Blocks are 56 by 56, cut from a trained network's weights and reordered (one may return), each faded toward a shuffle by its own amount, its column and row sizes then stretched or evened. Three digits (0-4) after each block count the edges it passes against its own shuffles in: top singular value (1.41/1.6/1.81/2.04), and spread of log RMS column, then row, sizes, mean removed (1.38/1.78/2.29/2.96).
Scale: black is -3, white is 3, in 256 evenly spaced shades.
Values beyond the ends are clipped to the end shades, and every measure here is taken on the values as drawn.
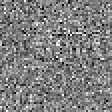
1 0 1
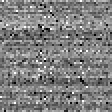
3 1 2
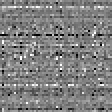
4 3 3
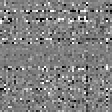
1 2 4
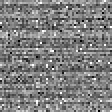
3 0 0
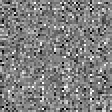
0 3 1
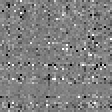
0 2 3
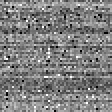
3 0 0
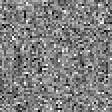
1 0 0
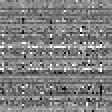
4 2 3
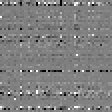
2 2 4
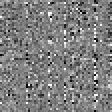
1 4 2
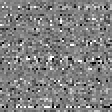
0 0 4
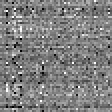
2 3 2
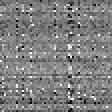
3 3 2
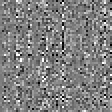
3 4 0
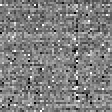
1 2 0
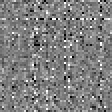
1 3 2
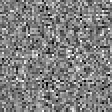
2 1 0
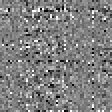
0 3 3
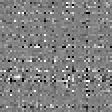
0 3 4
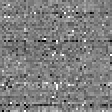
2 2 2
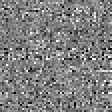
2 1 3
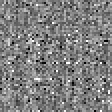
1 0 2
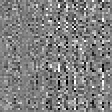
4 4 2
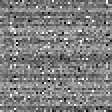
3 2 0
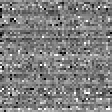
2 1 2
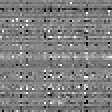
4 3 3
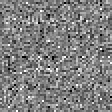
1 1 1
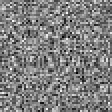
4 0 1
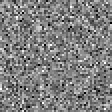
0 0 1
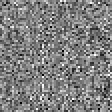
3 1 1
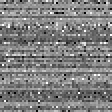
4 0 3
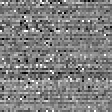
3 1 3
